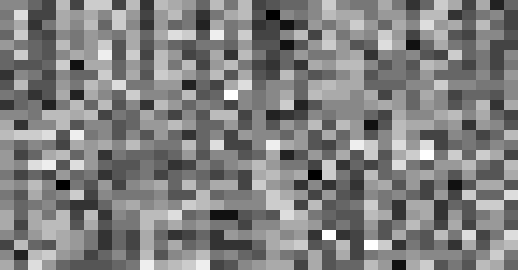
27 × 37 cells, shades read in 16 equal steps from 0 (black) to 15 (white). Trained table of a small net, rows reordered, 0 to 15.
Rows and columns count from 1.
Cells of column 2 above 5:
20
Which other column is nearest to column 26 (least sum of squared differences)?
10
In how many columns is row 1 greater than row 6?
16
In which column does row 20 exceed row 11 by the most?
22
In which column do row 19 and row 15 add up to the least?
5
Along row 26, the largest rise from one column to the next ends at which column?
3
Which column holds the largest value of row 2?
2
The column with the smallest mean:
34
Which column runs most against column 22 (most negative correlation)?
35
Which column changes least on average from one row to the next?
19
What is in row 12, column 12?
7
